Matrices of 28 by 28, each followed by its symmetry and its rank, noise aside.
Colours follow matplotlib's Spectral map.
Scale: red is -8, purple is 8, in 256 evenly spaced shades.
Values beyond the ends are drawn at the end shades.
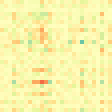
no symmetry, rank three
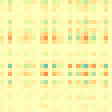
no symmetry, rank one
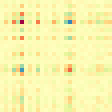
symmetric, rank one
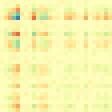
symmetric, rank one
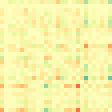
antisymmetric, rank two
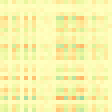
no symmetry, rank one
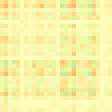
symmetric, rank one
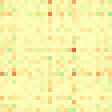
no symmetry, rank three
